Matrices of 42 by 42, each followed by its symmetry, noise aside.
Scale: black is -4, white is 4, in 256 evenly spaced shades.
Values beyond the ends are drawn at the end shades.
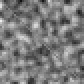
no symmetry.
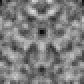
mirrored left to right.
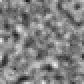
symmetric across the other diagonal.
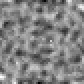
same after a half turn.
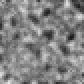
symmetric across the other diagonal.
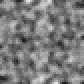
same after a half turn.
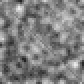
symmetric across the other diagonal.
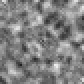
symmetric across the other diagonal.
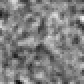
antisymmetric.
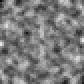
same after a half turn.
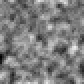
no symmetry.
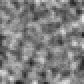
antisymmetric.
